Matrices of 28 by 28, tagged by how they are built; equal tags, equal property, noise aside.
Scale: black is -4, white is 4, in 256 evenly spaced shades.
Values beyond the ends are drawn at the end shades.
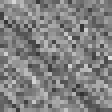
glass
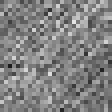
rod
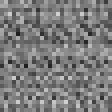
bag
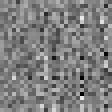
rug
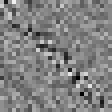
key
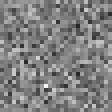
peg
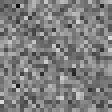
glass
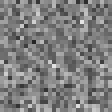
bag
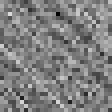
glass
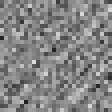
rod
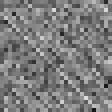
glass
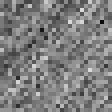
rod
